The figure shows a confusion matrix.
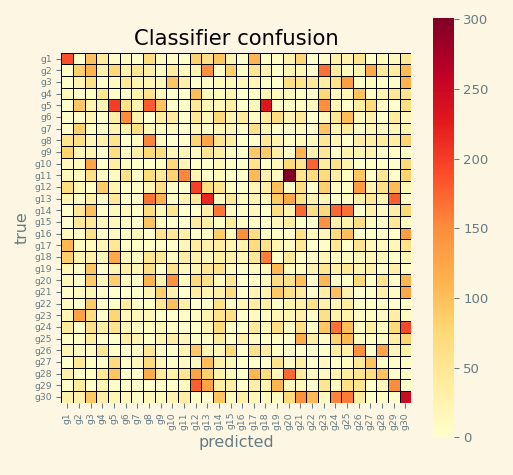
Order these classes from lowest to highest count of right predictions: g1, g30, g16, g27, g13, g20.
g20, g27, g16, g1, g13, g30
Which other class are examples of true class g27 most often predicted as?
g13
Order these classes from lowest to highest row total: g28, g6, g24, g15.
g15, g6, g24, g28
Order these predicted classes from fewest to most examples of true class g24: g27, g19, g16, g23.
g16, g27, g19, g23
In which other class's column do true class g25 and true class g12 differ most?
g26
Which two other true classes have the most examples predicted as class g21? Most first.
g14, g30
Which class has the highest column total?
g30
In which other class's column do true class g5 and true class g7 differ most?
g18
